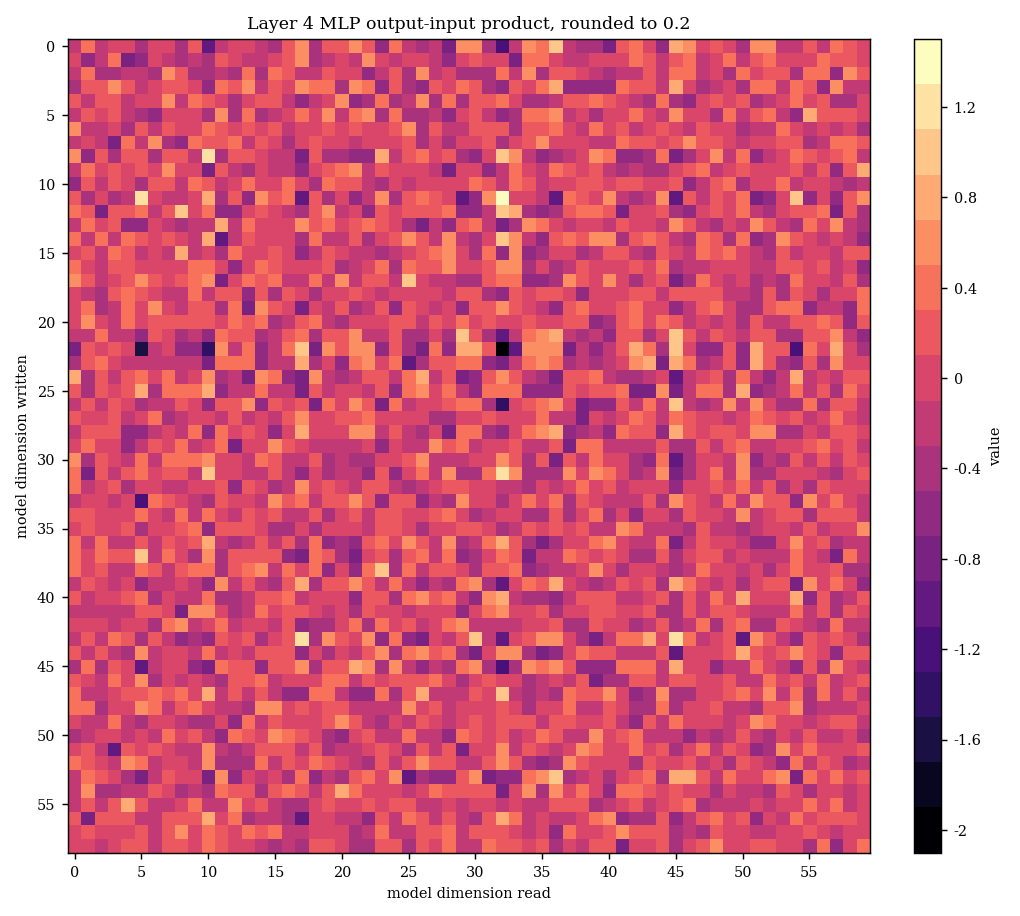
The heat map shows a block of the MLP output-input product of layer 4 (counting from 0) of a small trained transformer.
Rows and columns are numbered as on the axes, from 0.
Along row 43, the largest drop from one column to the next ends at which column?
18
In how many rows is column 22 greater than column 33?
23
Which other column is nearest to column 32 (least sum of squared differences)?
10
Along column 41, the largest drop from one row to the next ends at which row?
58
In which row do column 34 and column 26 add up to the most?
2
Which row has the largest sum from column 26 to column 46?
14
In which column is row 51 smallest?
3
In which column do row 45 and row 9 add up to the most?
21
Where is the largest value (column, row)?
32, 11
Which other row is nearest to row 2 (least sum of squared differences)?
49
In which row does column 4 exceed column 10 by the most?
22
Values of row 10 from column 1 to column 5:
0.2 -0.2 0.2 0 -0.4
